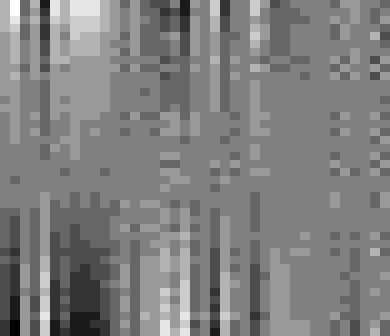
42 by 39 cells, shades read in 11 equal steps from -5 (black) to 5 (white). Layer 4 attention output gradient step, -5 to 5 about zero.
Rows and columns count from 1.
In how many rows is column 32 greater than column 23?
15
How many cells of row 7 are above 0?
15
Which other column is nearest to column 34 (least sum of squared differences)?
39
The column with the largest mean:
17
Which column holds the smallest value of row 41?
2
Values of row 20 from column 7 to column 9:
0 1 0
